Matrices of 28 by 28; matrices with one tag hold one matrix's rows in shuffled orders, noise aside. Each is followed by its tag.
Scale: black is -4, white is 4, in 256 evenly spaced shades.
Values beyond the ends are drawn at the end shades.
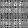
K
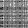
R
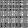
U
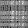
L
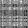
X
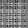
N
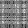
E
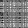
R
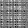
N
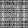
E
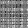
U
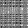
U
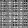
X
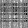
X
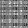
X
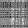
L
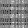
L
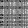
R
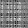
N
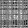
X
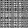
K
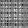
K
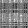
X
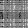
R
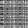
R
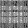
X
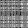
U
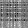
N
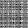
U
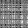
U
